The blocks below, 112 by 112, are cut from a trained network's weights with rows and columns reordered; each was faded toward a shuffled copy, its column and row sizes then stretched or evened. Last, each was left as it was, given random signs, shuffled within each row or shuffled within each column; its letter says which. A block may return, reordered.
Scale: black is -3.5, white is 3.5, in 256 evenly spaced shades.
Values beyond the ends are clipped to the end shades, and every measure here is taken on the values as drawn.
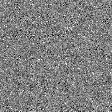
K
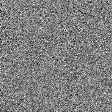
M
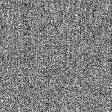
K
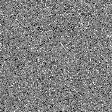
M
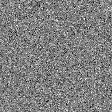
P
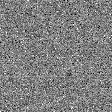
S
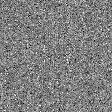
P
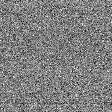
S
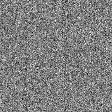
P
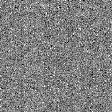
K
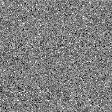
M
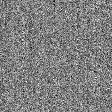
P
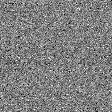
S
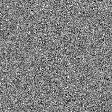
P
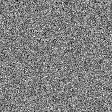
S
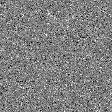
S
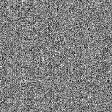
K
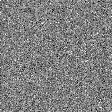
P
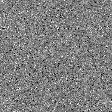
S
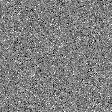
P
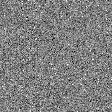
P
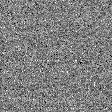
S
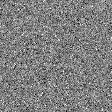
P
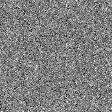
P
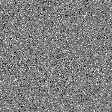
S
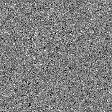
M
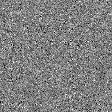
M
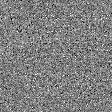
S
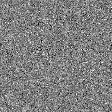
M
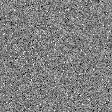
P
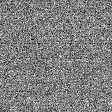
S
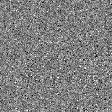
K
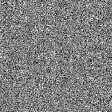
K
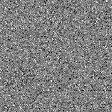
K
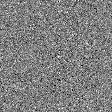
P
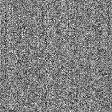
K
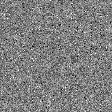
M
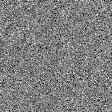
M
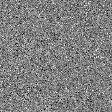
M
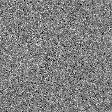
P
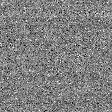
S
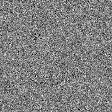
M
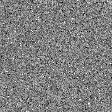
M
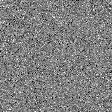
S
